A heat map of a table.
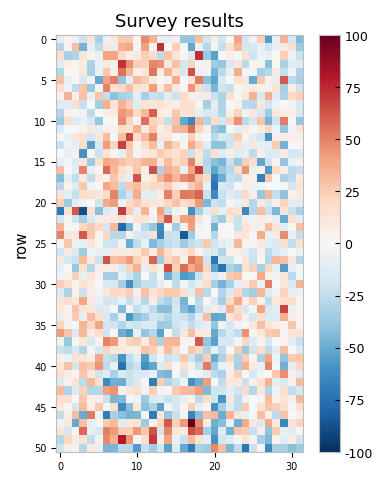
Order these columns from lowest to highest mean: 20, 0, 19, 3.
20, 19, 0, 3
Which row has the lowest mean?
50
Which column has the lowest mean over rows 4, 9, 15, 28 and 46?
21
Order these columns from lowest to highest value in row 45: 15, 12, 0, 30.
12, 15, 30, 0
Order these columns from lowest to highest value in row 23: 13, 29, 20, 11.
13, 20, 11, 29
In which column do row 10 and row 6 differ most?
17
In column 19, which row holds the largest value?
40
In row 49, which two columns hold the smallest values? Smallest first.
20, 27
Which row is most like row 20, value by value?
43
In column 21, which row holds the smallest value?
28
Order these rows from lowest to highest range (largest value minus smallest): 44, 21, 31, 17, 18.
31, 44, 18, 17, 21
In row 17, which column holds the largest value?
10
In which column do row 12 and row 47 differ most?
27
